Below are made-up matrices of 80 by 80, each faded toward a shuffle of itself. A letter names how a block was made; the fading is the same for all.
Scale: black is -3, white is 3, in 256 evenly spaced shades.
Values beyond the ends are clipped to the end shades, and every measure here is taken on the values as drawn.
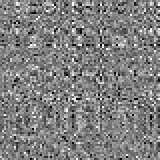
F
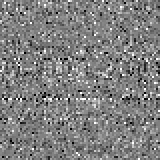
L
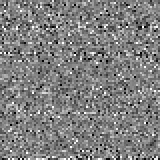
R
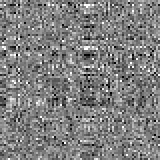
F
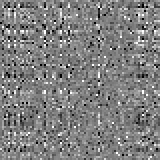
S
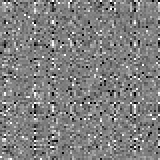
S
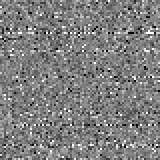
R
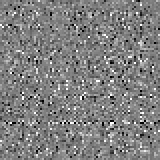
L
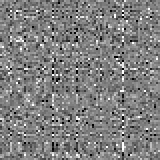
S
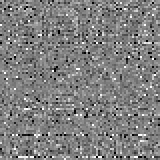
L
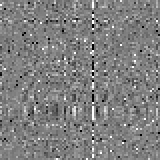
S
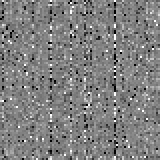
S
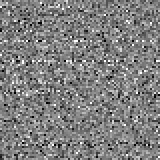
R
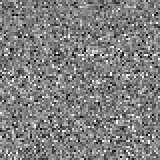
R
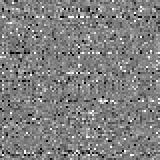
L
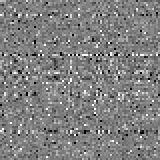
L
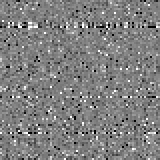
L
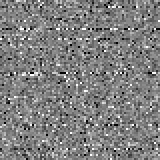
R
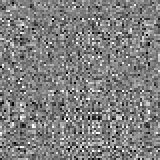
F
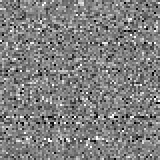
R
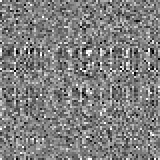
F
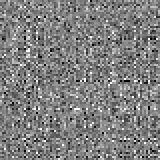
F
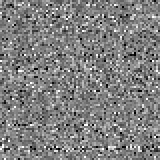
R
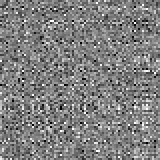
F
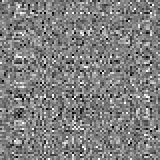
F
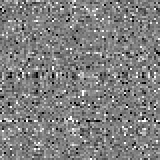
L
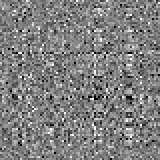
F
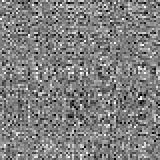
F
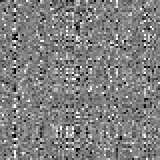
S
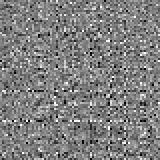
F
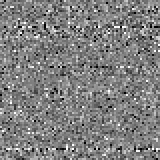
R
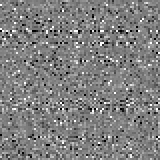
L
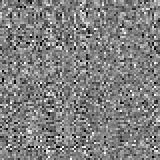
F
